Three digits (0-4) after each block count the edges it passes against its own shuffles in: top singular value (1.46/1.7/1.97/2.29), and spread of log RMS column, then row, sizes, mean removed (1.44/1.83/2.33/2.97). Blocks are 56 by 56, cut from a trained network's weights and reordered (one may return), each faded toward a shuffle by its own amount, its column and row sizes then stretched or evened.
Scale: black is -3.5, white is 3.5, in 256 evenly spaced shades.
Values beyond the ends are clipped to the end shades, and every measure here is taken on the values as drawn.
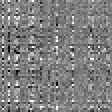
3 4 2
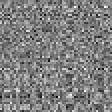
3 0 3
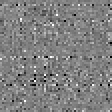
0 2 3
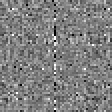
2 1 2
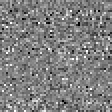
0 0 2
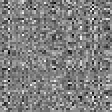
4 3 3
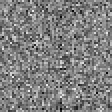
0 1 0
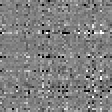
1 3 3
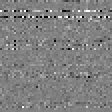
2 0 3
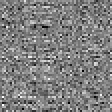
3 2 2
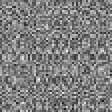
4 0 0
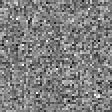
0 0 0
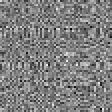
4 0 3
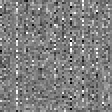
0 4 0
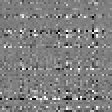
3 2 4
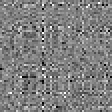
3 1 3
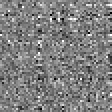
1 2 2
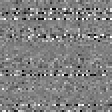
2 0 4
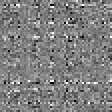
2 3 3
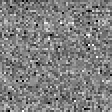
0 0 1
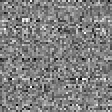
3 0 3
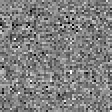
1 1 1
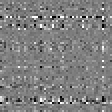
4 2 4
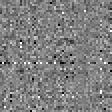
1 2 1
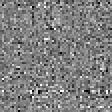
1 2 2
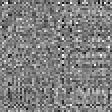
2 2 2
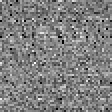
1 1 1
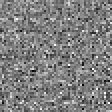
2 2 2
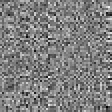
4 2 1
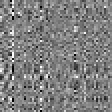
4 4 2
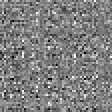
1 3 2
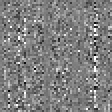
1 4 0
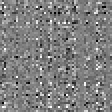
0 4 2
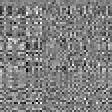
4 2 4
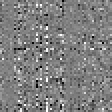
0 4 2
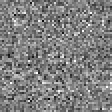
1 0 1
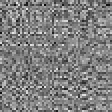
4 1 3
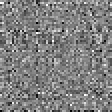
3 2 3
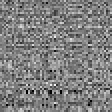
3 2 1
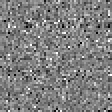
2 1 2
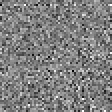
1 1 1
